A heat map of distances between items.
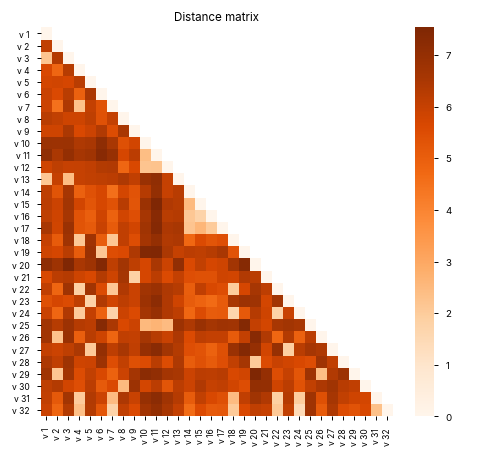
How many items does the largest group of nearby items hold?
7
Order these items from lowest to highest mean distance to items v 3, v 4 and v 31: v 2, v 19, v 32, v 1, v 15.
v 32, v 1, v 2, v 19, v 15
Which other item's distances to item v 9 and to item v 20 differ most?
v 21
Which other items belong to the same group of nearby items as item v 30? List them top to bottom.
v 8
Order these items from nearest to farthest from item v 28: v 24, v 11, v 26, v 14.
v 14, v 24, v 11, v 26
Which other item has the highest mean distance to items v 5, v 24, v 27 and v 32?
v 11
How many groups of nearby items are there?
10
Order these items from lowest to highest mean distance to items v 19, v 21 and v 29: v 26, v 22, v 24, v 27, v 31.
v 26, v 24, v 22, v 31, v 27
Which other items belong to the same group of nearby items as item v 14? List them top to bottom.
v 15, v 16, v 17
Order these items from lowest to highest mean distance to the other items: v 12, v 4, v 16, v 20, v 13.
v 4, v 16, v 12, v 13, v 20
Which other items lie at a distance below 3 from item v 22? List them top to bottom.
v 4, v 7, v 18, v 24, v 31, v 32
